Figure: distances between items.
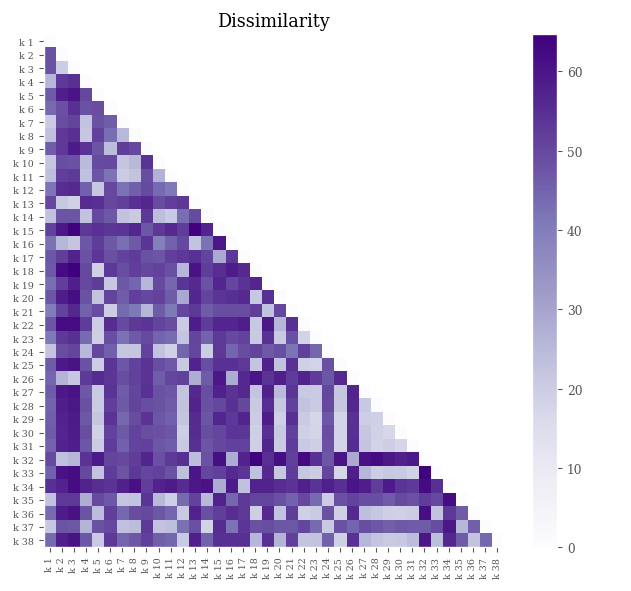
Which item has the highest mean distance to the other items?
k 34
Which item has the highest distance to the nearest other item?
k 15
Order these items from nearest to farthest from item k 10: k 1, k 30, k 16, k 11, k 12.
k 1, k 11, k 16, k 12, k 30
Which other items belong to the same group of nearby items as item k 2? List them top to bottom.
k 3, k 13, k 16, k 26, k 32
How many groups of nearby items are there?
5
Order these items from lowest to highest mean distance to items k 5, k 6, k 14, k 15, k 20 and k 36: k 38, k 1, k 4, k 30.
k 30, k 38, k 1, k 4
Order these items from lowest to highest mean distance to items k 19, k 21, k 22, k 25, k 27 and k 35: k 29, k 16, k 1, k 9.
k 29, k 1, k 9, k 16
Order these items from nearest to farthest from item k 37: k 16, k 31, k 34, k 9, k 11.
k 11, k 16, k 31, k 9, k 34
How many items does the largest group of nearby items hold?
15
